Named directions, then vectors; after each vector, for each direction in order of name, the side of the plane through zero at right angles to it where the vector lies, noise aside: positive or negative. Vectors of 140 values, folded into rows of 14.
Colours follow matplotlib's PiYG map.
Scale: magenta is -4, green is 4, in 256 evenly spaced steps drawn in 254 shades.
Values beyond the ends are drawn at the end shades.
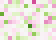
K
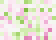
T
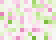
negative, negative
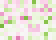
negative, negative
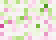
positive, positive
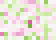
positive, negative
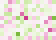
positive, positive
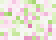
negative, positive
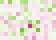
negative, positive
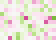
positive, positive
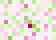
negative, positive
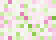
positive, positive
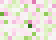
positive, negative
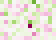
negative, positive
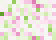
positive, negative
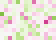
positive, positive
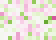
negative, negative
